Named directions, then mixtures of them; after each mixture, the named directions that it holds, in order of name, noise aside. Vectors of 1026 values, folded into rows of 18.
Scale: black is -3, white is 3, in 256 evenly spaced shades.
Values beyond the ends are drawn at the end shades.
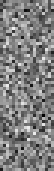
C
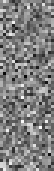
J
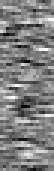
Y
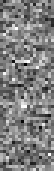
C, J, Y.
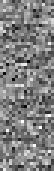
J, Y.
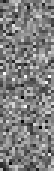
J.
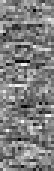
J, Y.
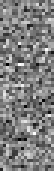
C, J, Y.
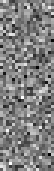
J.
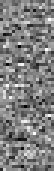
C, J, Y.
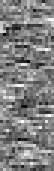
J, Y.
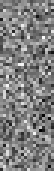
C, J.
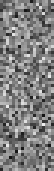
C.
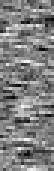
Y.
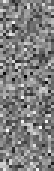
J.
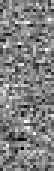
C, Y.
